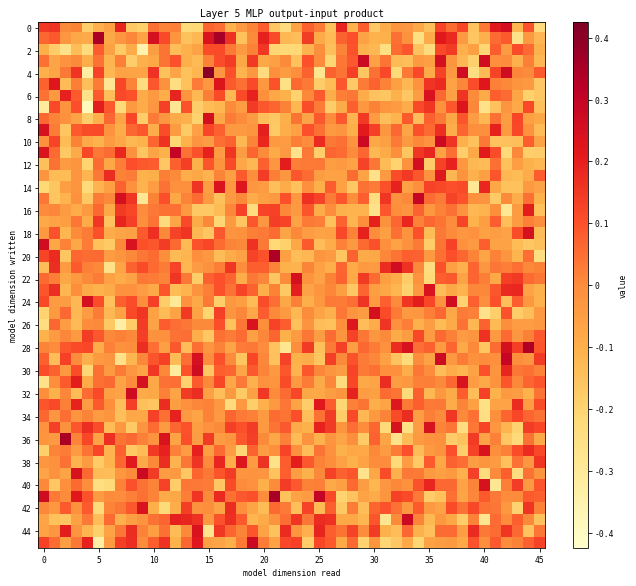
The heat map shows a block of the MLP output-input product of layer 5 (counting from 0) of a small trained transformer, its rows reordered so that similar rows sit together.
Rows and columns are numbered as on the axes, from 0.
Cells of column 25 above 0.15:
6
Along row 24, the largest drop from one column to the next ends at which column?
38
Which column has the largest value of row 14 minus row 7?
40
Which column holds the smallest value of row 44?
15
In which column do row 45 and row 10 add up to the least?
5
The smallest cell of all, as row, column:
7, 4
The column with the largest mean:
36
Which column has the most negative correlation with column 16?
34
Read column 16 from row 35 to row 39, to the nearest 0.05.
0 -0.05 0.05 0.2 0.1
